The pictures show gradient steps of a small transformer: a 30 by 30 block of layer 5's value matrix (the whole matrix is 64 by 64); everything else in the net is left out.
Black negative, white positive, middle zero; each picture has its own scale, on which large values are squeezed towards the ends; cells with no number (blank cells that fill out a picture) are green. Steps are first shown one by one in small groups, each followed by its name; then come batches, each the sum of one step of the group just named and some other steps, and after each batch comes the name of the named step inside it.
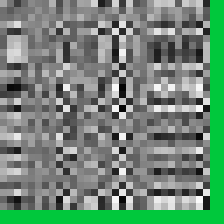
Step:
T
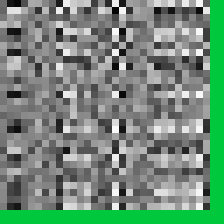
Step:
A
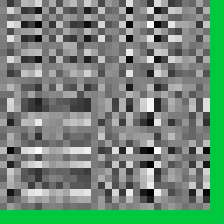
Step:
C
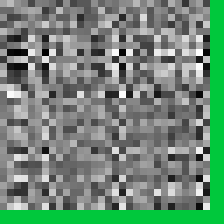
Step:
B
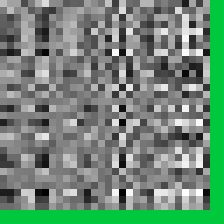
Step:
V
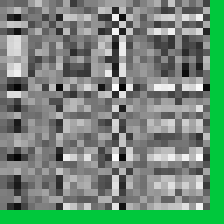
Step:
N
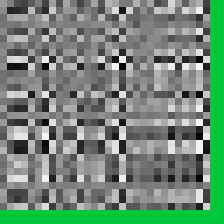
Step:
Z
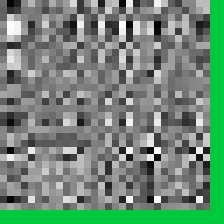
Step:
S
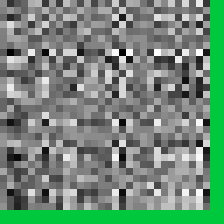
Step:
N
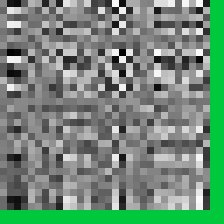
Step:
A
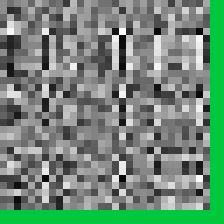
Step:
S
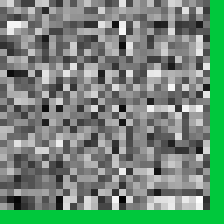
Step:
T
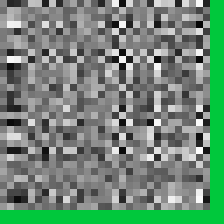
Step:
T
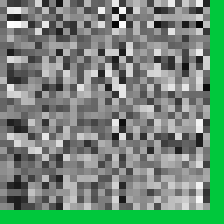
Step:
N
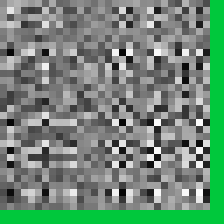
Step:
C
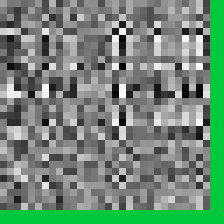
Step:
Z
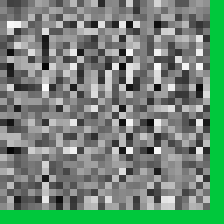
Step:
T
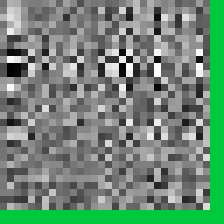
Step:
B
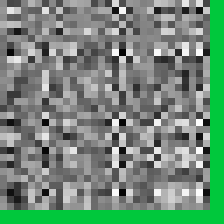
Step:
A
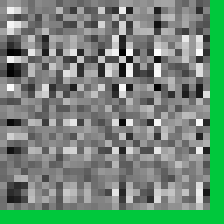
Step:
B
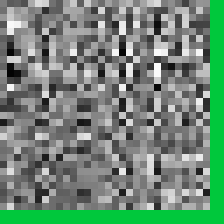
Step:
V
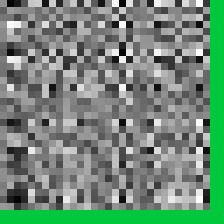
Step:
S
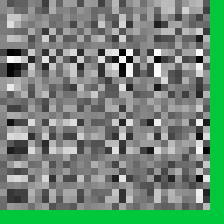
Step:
Z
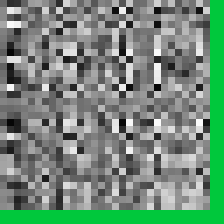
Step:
A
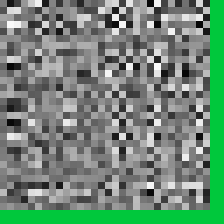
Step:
N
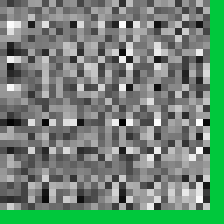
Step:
S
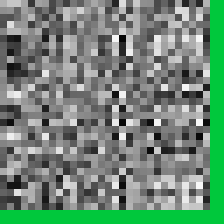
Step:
V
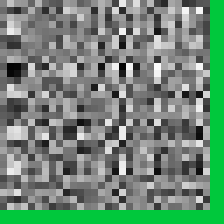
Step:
Z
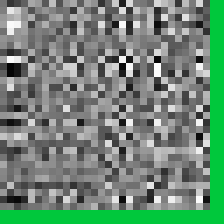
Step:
T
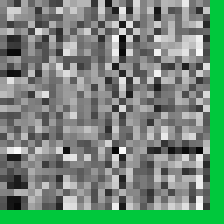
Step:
A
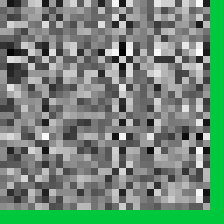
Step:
B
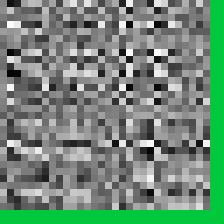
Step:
C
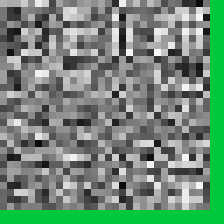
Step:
V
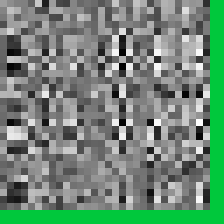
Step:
Z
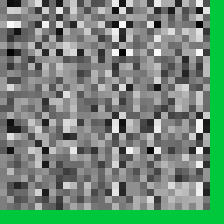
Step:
A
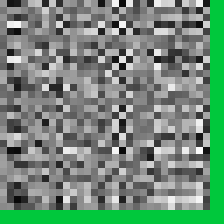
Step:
T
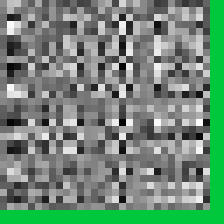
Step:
Z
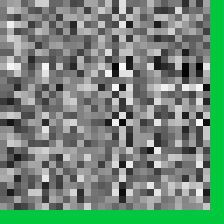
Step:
N
